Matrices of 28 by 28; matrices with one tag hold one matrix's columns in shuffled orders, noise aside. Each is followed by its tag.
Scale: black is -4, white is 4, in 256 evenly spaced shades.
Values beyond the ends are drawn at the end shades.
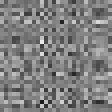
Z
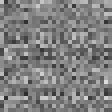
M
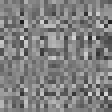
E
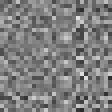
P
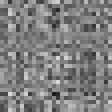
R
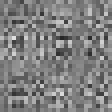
E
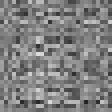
Z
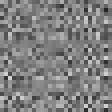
P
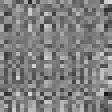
R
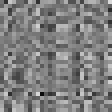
R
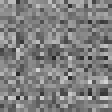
M
